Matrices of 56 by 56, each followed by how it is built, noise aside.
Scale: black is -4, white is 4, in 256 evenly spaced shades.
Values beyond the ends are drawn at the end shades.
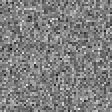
noise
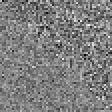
upper triangular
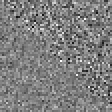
upper triangular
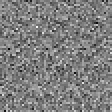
repeating columns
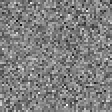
noise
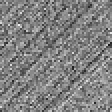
Hankel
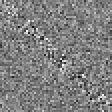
banded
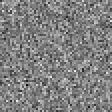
noise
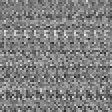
repeating columns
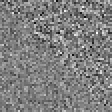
upper triangular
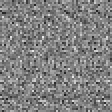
repeating columns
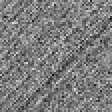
Hankel
